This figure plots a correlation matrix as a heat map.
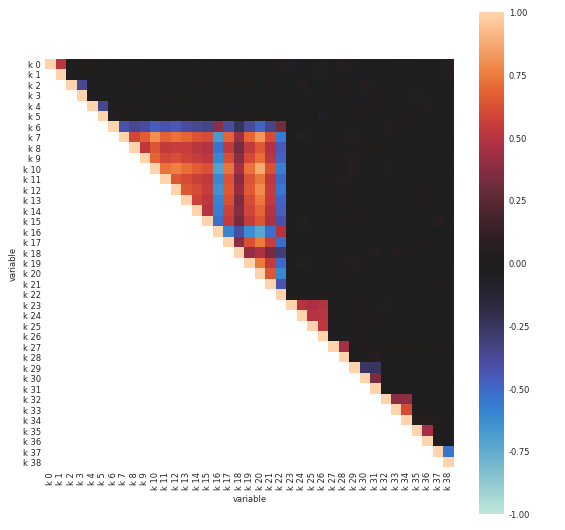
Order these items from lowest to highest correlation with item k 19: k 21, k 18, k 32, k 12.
k 32, k 18, k 21, k 12
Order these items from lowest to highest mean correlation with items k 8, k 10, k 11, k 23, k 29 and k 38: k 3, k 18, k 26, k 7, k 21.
k 3, k 26, k 18, k 21, k 7
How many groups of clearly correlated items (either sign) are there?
10
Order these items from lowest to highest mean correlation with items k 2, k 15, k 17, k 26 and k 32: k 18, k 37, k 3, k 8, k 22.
k 22, k 3, k 37, k 18, k 8
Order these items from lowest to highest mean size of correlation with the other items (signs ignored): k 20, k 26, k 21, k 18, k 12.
k 26, k 18, k 21, k 12, k 20
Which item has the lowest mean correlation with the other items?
k 16
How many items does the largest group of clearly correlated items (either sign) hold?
17
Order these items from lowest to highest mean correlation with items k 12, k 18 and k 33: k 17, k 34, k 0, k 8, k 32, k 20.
k 0, k 32, k 34, k 8, k 17, k 20
